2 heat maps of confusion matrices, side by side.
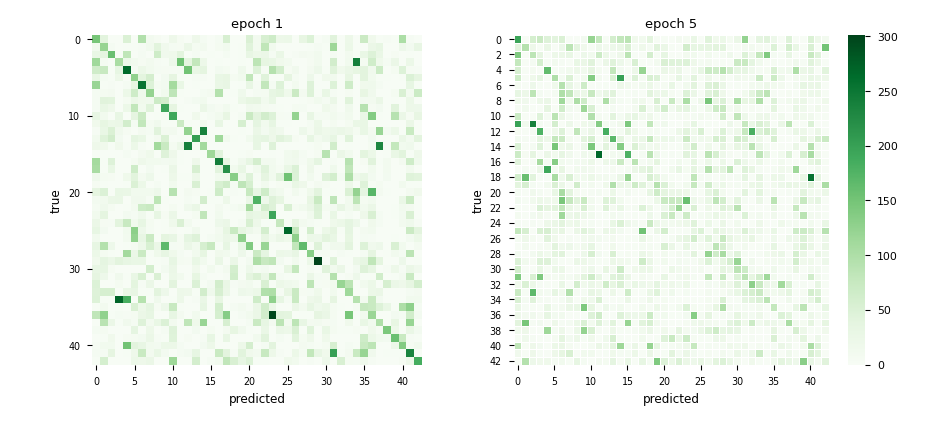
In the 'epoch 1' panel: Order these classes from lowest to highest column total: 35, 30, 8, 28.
30, 8, 28, 35
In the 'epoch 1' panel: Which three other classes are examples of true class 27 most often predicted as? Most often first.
9, 20, 22
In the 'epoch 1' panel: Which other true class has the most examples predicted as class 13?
3
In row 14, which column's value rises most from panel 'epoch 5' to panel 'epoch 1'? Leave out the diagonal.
37
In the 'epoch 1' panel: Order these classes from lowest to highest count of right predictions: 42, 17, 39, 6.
39, 42, 17, 6
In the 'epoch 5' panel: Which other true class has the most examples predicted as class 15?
11
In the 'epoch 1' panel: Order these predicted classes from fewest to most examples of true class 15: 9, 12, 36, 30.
12, 36, 9, 30
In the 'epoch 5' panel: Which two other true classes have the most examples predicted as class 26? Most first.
8, 28
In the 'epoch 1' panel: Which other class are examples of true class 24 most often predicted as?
4
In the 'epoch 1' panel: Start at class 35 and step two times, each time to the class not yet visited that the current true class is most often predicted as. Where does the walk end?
31
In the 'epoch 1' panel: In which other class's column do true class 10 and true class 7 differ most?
36
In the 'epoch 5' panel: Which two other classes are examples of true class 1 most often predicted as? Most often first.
42, 7
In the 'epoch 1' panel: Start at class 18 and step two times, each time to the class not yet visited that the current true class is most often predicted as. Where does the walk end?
5
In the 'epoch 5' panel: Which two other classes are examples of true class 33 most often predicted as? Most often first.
2, 7
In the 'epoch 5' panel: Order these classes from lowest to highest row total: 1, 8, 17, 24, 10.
24, 10, 17, 1, 8
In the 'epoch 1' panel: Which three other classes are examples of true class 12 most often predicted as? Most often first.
14, 37, 41
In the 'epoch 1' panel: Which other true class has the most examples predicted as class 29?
21
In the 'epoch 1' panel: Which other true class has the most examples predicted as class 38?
32
